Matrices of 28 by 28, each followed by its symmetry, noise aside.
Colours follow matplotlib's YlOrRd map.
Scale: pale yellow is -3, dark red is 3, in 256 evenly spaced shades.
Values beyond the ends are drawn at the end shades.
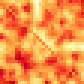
symmetric across the other diagonal.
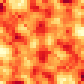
same after a half turn.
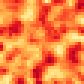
antisymmetric.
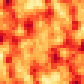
same after a half turn.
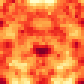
mirrored left to right.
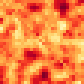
no symmetry.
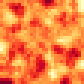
antisymmetric.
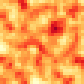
symmetric across the other diagonal.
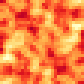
same after a half turn.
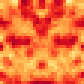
mirrored left to right.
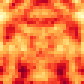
mirrored left to right.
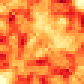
symmetric across the other diagonal.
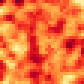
no symmetry.
